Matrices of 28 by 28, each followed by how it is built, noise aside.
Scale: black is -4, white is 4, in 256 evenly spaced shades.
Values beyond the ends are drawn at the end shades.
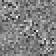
block diagonal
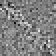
banded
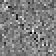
banded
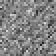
Hankel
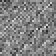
Hankel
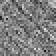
Toeplitz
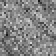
Toeplitz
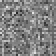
blocks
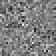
block diagonal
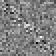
banded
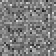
repeating rows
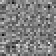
low rank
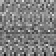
repeating columns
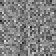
repeating rows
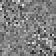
block diagonal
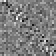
banded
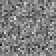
repeating columns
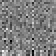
low rank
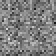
repeating columns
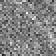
Toeplitz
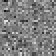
low rank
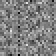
repeating rows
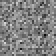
repeating rows
